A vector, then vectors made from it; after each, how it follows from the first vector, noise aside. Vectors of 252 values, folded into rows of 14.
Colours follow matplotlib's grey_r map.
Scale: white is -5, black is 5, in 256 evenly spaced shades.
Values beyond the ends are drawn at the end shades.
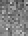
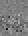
negated, partly zeroed.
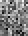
negated, scaled up.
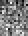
scaled up.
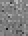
negated, partly zeroed.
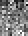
scaled up.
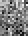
negated, scaled up.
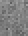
negated, shrunk.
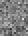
wrapped around.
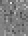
wrapped around, partly zeroed.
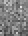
reversed.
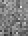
reversed.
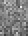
reversed.
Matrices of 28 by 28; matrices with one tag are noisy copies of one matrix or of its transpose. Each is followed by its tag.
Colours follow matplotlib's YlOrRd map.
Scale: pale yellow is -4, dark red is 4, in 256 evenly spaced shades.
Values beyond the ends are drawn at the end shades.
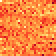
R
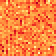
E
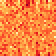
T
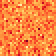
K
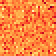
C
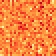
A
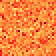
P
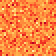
P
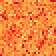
P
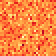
P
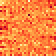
T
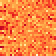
T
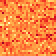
K
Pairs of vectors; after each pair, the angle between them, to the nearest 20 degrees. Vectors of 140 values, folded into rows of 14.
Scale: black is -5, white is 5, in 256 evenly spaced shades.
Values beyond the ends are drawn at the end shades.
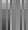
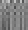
40 degrees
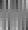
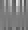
80 degrees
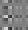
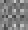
120 degrees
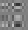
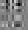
40 degrees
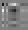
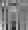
120 degrees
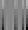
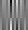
80 degrees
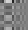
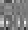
120 degrees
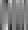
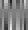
140 degrees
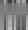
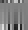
100 degrees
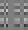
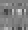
80 degrees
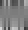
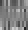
40 degrees
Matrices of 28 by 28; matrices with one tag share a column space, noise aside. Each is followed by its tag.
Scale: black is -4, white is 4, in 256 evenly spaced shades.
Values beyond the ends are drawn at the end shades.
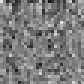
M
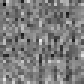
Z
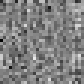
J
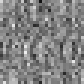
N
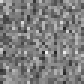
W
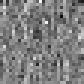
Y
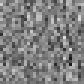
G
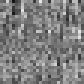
Y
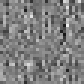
Y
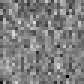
M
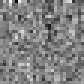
Y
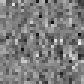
Z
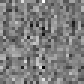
J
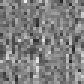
Z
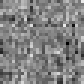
N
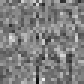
Z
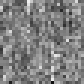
J
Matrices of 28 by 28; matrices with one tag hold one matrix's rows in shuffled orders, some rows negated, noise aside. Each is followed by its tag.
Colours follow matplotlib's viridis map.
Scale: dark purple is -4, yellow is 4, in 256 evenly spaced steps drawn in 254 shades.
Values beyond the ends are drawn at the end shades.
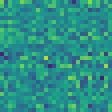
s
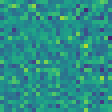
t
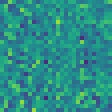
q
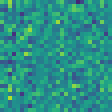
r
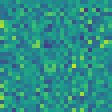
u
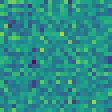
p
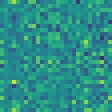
t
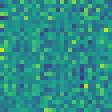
u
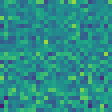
s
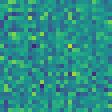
p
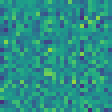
u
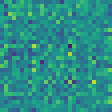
p
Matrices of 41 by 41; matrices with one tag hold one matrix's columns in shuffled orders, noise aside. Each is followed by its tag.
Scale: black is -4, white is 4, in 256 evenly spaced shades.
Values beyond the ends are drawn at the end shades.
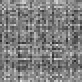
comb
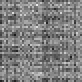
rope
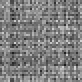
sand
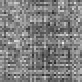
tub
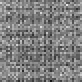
rope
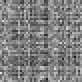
sand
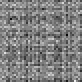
rope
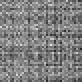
rope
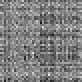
rope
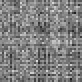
tub
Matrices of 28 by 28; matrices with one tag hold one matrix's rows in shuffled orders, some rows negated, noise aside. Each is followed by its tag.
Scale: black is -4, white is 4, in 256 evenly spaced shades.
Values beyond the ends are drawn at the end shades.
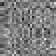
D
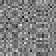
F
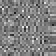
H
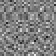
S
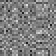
F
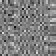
H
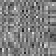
H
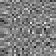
D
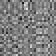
F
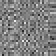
H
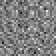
S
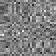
D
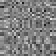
D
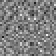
S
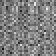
S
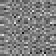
D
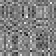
F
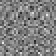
S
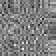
H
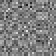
F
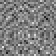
S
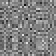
F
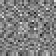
S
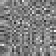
D
